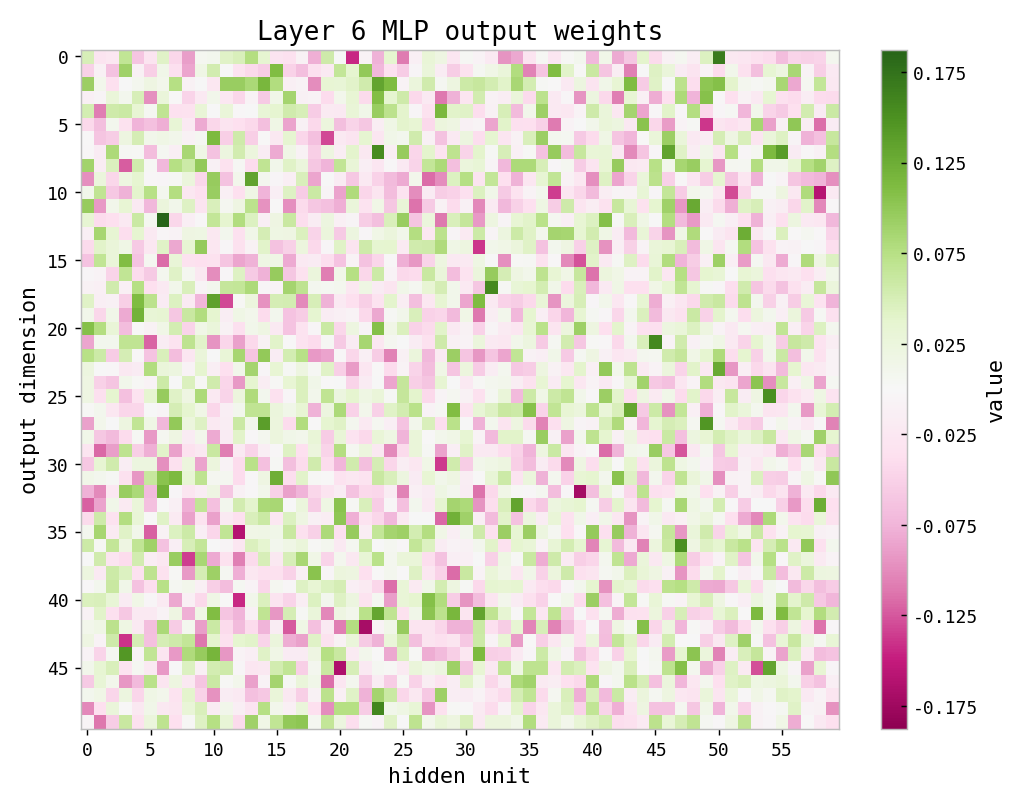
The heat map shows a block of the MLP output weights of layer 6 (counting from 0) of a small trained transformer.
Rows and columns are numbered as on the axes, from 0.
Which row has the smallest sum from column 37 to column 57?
32
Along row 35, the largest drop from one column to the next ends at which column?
12
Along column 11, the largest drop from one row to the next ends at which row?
18
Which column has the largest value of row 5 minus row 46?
19
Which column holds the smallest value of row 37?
8
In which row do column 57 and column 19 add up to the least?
6
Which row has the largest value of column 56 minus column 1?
5
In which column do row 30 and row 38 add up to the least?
28
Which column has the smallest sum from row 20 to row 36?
31
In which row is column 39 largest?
20
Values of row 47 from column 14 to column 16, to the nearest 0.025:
-0.05 0.025 -0.025
